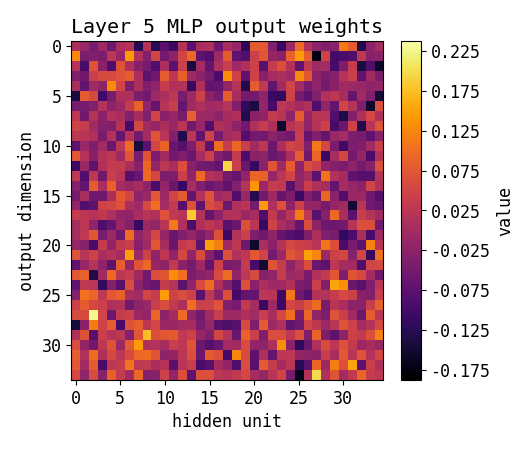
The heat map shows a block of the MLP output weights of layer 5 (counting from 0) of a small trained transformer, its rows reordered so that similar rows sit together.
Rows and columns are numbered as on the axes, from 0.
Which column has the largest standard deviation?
25
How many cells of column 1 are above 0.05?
6
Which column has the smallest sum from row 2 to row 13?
19
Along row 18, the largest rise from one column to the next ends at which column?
22
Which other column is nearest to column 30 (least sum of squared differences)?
29
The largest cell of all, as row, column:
27, 2
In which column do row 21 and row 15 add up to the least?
33
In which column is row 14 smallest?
12
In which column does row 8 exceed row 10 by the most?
7
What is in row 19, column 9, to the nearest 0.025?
0.05
